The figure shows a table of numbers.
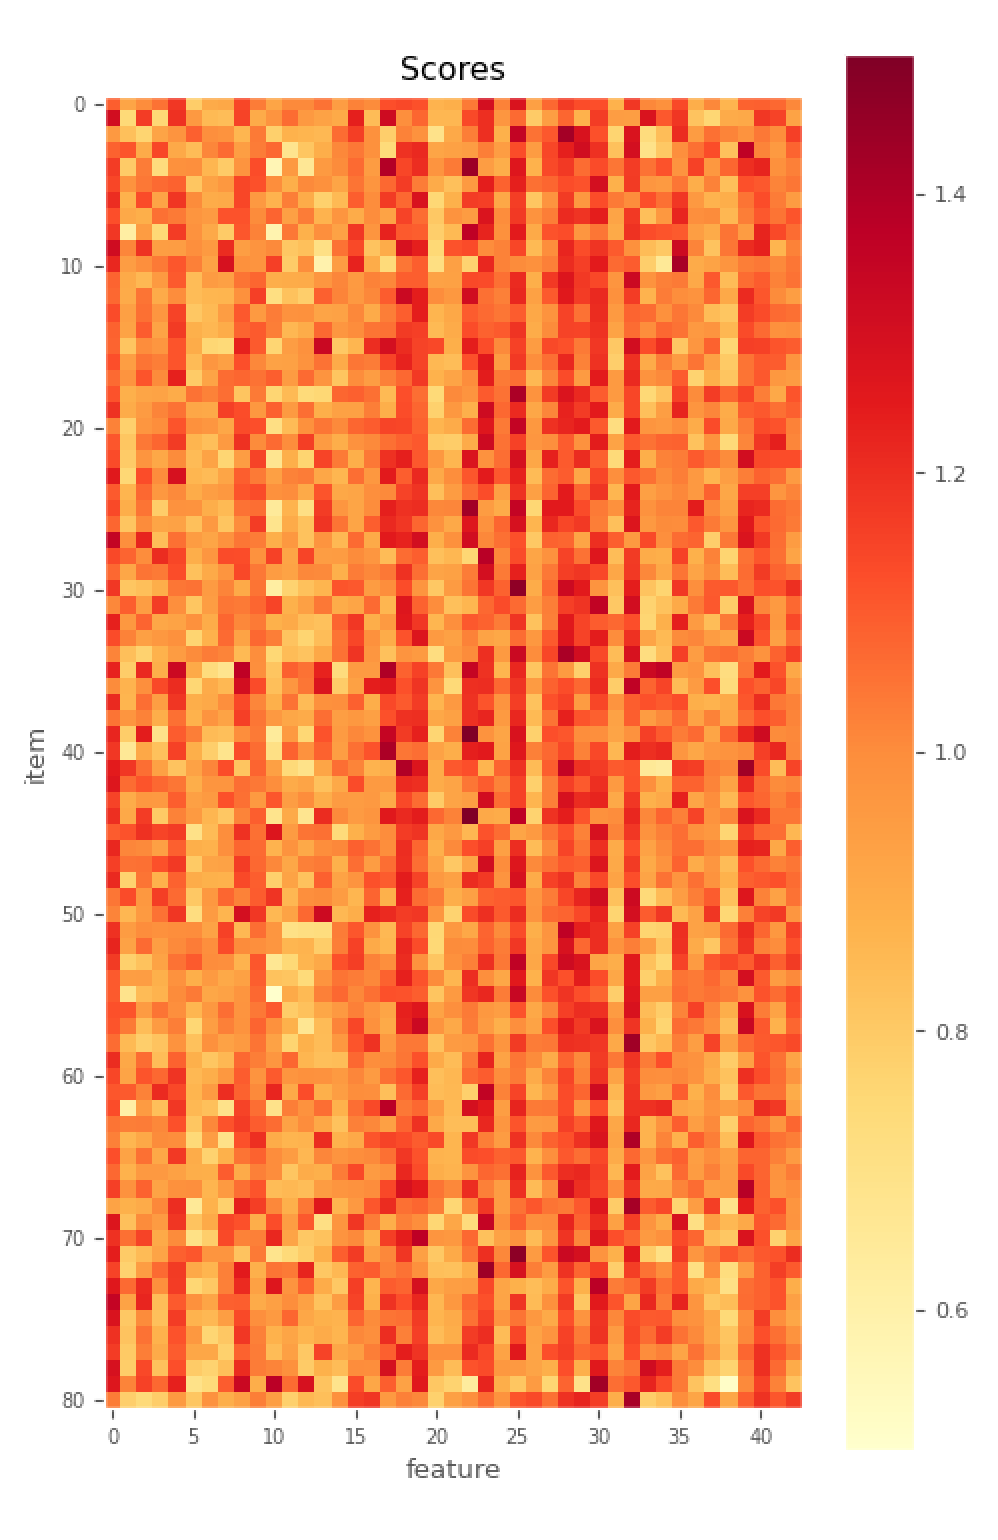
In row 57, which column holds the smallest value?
12
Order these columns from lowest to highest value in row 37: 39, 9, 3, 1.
1, 3, 9, 39
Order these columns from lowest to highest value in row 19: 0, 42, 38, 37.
38, 37, 42, 0
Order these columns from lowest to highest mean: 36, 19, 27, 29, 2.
36, 2, 27, 29, 19
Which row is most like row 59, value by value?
75
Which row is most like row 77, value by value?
48
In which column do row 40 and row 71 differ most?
34
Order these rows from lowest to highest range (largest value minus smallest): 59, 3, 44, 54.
59, 54, 3, 44
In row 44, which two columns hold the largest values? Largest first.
22, 25
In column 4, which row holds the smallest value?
41
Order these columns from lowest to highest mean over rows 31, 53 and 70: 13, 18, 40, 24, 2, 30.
13, 2, 24, 40, 30, 18
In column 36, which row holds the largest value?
25
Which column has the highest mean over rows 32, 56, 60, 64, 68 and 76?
32
